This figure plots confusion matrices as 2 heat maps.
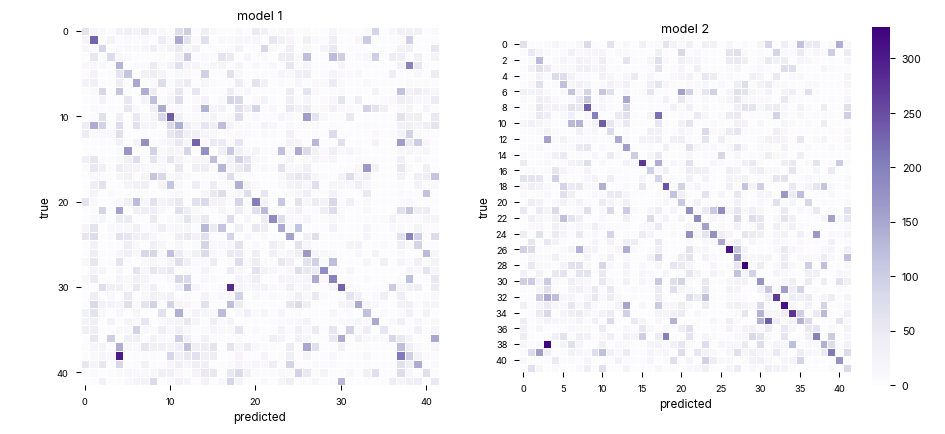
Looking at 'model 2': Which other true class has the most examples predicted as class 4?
32
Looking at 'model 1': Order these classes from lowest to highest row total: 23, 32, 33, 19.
19, 33, 23, 32
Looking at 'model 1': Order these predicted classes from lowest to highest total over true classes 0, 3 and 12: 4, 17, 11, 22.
22, 17, 4, 11
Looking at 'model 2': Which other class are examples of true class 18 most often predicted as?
10
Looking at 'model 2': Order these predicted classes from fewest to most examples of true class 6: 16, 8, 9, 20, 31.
9, 31, 16, 8, 20
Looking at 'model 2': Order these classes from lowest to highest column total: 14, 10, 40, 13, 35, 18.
14, 40, 18, 35, 10, 13
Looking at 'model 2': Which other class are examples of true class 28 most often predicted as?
38
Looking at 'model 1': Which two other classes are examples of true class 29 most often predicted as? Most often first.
27, 38
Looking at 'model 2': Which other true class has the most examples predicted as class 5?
22
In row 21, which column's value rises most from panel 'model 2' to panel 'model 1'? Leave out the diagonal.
38
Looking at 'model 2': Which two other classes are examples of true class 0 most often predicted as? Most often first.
40, 35
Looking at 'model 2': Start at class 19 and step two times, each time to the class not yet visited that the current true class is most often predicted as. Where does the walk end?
13
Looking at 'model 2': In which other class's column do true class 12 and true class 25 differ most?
3
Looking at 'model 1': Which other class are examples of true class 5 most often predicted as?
14
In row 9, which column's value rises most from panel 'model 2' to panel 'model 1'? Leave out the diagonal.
14
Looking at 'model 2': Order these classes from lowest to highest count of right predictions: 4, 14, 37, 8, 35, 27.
4, 14, 35, 27, 37, 8
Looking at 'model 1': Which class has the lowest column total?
35
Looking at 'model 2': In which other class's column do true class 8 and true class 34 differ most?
30
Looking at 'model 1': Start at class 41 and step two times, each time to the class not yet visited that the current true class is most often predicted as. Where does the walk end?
17
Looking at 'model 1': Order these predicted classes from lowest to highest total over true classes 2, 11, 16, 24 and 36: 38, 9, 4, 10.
9, 10, 4, 38
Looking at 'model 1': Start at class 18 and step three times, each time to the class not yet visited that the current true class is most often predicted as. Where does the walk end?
40
